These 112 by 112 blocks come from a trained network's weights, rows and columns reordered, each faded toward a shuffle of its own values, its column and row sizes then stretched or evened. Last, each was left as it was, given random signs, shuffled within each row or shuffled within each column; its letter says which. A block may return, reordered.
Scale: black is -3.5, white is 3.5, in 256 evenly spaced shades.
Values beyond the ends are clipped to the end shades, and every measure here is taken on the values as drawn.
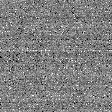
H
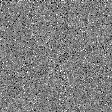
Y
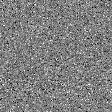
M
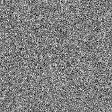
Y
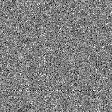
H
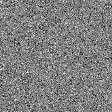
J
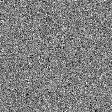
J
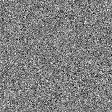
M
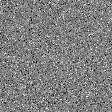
M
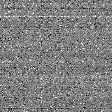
H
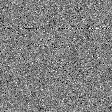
M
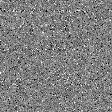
Y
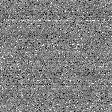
M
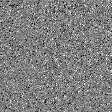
Y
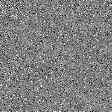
Y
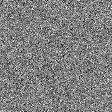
M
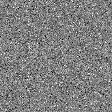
J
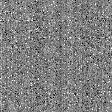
H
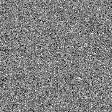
Y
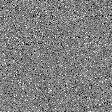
M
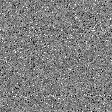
M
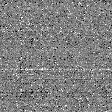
H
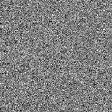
H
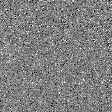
Y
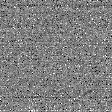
H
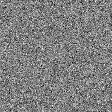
J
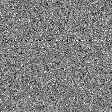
M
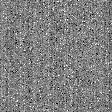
J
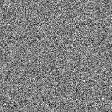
H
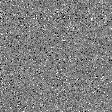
Y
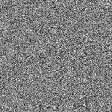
H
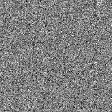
H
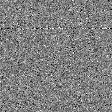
Y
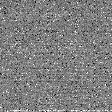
H
